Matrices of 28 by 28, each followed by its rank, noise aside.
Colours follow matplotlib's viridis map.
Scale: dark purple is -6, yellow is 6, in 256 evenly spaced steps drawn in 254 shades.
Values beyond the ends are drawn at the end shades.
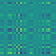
one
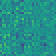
four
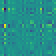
two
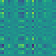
one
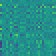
three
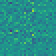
four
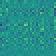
three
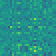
four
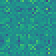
four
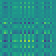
one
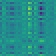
one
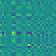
two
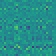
three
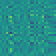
two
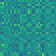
three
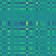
one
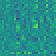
four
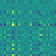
two
